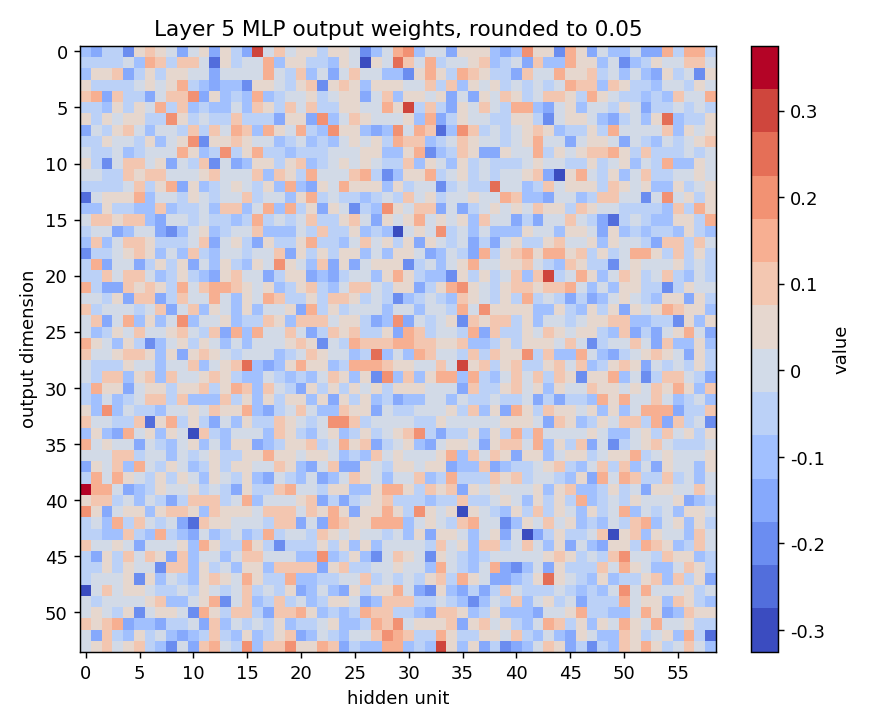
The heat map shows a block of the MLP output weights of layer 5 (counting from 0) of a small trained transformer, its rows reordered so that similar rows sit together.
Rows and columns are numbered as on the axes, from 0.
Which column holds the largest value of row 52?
28
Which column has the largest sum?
29
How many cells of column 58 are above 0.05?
5
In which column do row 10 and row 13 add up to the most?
54
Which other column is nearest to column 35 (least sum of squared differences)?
25
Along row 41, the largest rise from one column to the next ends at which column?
36
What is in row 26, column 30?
0.15
